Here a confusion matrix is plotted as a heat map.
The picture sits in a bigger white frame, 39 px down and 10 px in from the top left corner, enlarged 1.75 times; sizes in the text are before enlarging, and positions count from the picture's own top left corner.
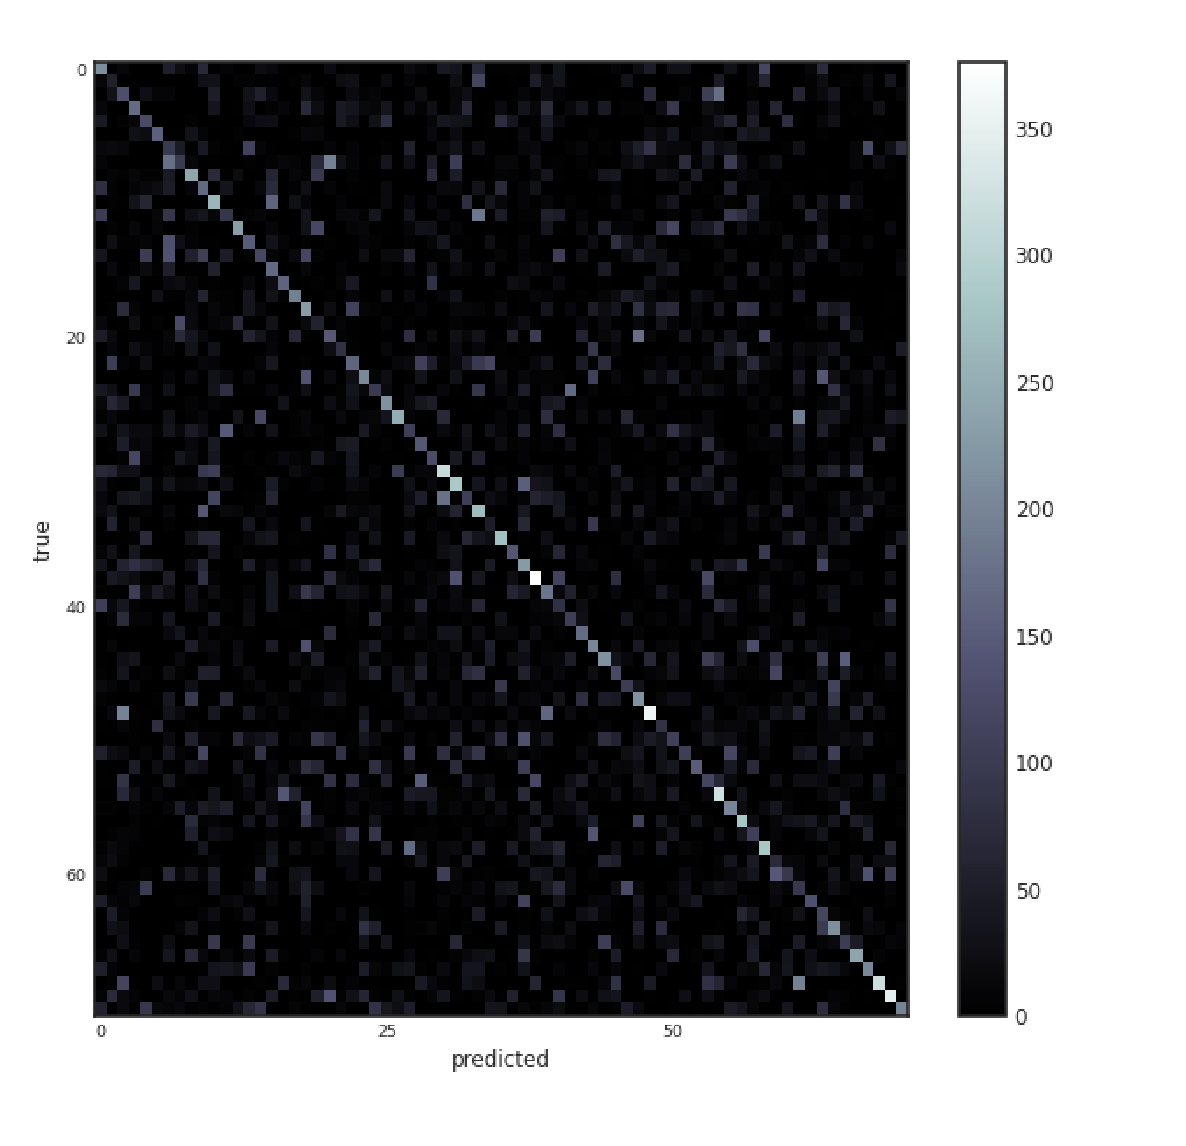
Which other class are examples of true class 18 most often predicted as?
22
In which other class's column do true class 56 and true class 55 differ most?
47
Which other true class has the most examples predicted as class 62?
11
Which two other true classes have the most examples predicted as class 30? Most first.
32, 60
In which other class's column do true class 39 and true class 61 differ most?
46
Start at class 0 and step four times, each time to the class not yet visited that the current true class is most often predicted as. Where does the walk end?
33
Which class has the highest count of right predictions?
38
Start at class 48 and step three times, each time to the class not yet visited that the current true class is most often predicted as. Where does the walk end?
16
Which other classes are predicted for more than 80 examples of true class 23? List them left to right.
18, 43, 63
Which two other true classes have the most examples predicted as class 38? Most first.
53, 20
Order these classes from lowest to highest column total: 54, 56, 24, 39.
24, 56, 39, 54
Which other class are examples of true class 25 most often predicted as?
1
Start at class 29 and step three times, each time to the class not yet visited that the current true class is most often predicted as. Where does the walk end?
37
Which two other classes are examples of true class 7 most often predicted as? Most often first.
20, 6
